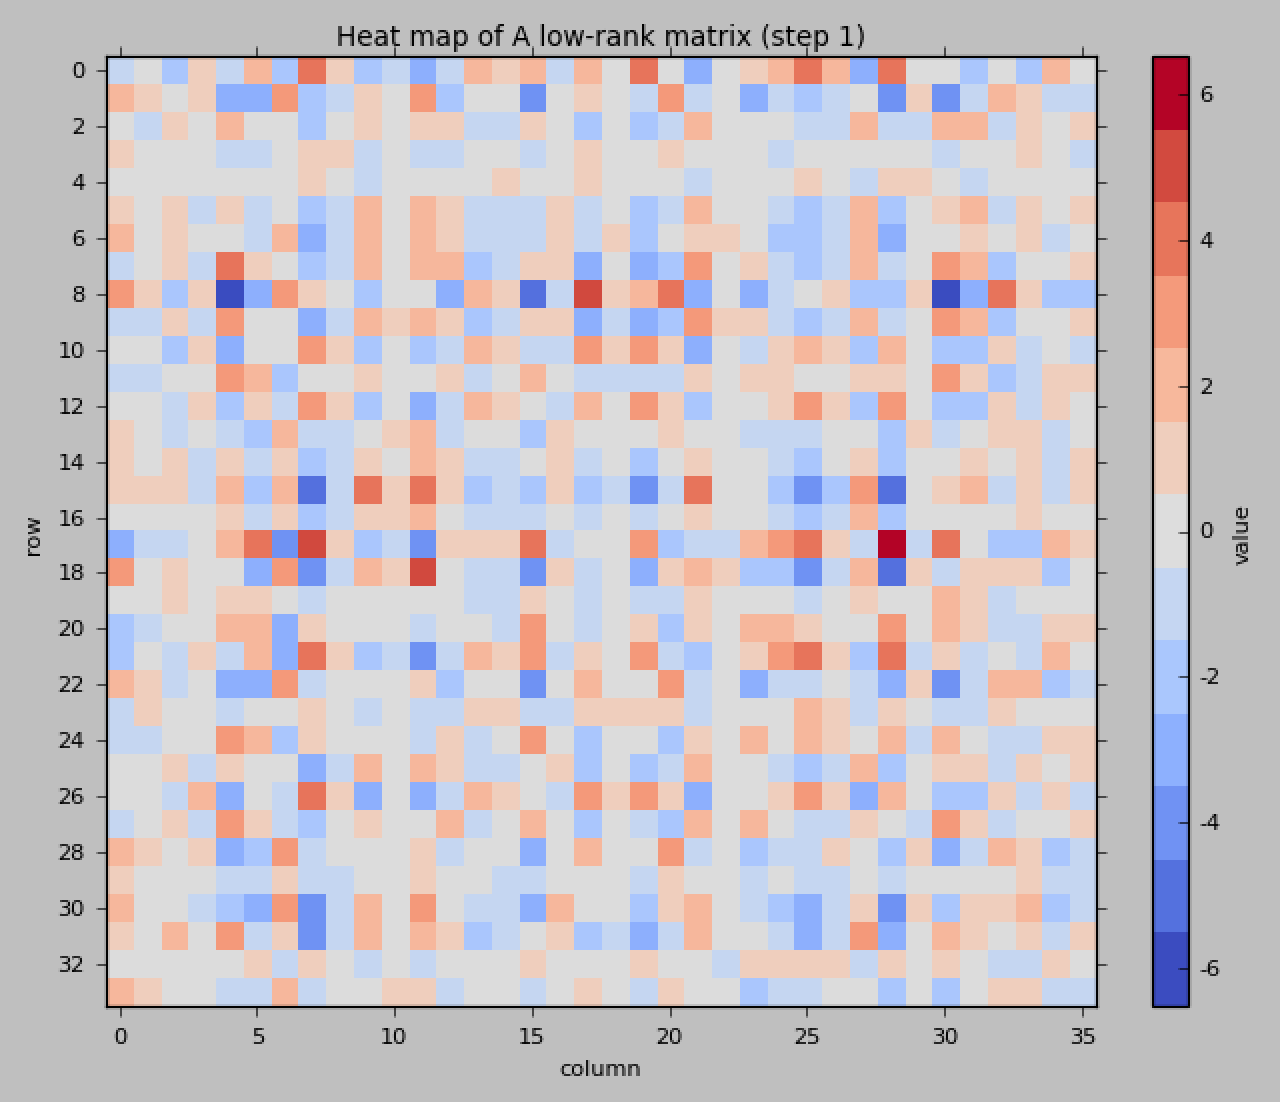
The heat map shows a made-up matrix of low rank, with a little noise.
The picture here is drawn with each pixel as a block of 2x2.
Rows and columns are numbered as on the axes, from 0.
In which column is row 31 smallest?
7
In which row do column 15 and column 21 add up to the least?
8
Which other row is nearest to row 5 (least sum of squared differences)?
25
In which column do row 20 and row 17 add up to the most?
28
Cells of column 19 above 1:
7
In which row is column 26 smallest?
15
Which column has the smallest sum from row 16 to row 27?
6
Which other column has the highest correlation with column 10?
11
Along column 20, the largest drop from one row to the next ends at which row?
9
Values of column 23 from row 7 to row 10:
1 -3 1 -1
